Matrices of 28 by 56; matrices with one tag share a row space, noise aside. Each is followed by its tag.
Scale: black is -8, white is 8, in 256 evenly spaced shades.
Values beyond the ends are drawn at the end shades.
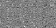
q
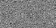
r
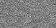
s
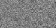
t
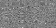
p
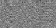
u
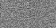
s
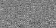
s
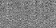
q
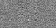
p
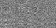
p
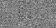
p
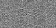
p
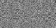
t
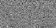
u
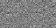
q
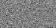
u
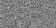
s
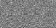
u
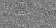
p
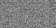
q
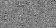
p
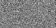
t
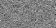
t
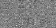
p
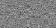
s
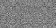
r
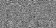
u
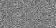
t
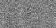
s
